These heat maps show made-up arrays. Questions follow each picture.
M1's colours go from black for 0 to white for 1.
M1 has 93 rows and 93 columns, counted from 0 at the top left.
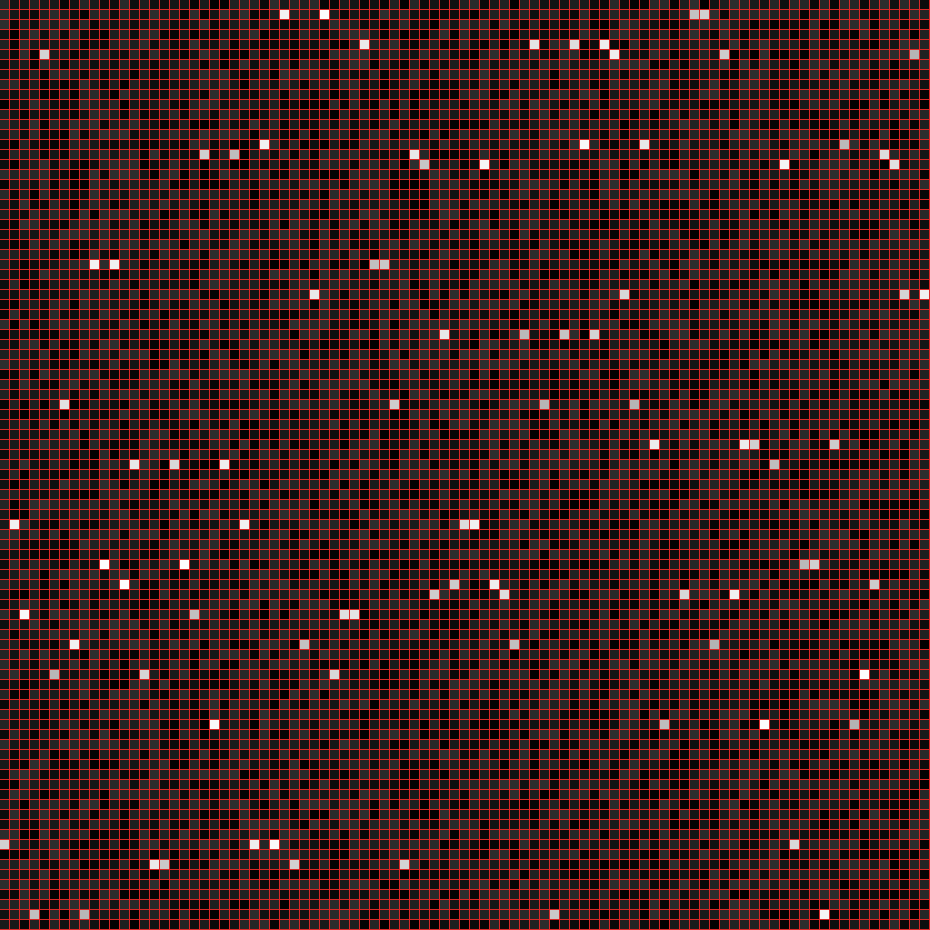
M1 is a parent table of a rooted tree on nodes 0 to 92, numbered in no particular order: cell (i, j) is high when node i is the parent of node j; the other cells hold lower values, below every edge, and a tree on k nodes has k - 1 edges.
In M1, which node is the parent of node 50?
59
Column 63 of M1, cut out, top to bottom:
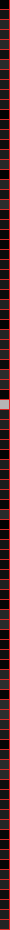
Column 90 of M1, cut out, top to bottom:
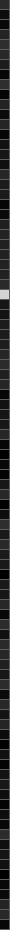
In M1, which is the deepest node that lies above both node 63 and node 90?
86
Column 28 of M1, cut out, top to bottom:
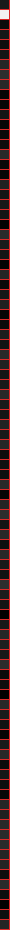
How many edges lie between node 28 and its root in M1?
4
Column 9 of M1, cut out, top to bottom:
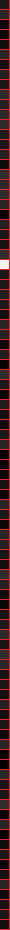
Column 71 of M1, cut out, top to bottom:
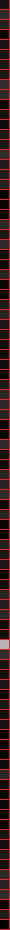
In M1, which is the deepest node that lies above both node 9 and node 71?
14
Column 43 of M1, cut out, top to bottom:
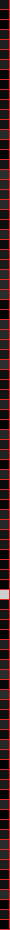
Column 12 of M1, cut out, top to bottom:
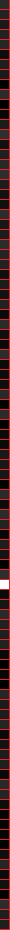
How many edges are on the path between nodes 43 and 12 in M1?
6
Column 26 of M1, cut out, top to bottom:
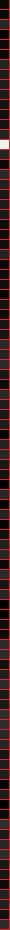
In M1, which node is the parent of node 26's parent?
67
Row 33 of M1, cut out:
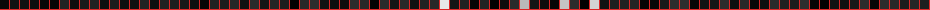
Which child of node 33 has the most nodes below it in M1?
52
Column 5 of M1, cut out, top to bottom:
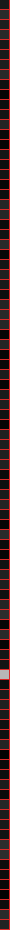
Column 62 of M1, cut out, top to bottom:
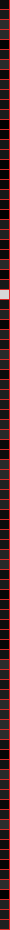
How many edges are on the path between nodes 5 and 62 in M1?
4
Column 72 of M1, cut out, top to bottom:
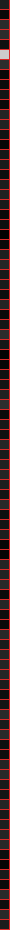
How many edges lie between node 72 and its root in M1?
2
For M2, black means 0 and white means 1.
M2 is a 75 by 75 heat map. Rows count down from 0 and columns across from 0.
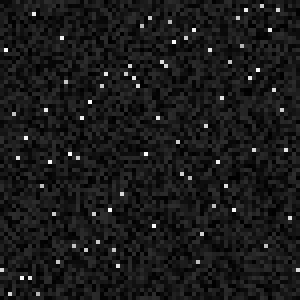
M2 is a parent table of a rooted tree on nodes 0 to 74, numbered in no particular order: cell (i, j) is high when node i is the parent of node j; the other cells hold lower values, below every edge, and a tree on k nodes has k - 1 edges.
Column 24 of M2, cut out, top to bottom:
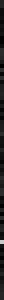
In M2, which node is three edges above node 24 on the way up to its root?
27
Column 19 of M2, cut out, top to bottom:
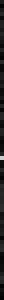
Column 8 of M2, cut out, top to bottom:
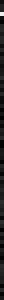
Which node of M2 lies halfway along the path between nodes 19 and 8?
28
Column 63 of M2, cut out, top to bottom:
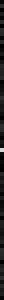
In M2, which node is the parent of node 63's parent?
4
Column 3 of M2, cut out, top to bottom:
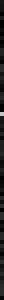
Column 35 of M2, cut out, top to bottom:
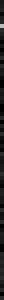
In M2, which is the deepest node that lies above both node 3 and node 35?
62
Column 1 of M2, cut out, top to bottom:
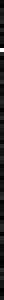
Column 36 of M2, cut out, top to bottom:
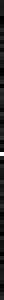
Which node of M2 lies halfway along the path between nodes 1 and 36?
9
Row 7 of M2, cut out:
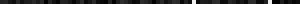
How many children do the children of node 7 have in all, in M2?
3
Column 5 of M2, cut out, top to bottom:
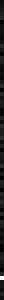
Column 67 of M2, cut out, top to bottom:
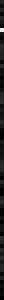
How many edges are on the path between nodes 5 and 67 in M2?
3
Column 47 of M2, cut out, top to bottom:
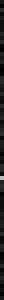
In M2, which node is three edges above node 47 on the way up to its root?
6
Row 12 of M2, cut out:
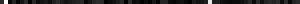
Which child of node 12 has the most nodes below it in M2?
52
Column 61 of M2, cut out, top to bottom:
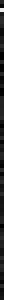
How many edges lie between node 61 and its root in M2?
2
